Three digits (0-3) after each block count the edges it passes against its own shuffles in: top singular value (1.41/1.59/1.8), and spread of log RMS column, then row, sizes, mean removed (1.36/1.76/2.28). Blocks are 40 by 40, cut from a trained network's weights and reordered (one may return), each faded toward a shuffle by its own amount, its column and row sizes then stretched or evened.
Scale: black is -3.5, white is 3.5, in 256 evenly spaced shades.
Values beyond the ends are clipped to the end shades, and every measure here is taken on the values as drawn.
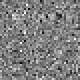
2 0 0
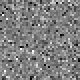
0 0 1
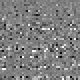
0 0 3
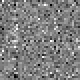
1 2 1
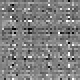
3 3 2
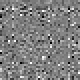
3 2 2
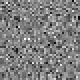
3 0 0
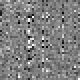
3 3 0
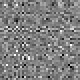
3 1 3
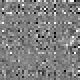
2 2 3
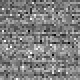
2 0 0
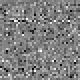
1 0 2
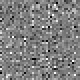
3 2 1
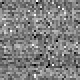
1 1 0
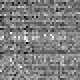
3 2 0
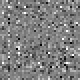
0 2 2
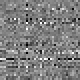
3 0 3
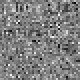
2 0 0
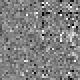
1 2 1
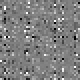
2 3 2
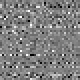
3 0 3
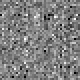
1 1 1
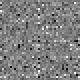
0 1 2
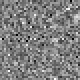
1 0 1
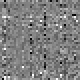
0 3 1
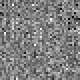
1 1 1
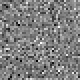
2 0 0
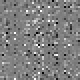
1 3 2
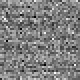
0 1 1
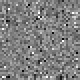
0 1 0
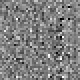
1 2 1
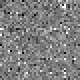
0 1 1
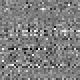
3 0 3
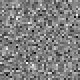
2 0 0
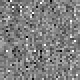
0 0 0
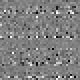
2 1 3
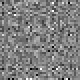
2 2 2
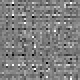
3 3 1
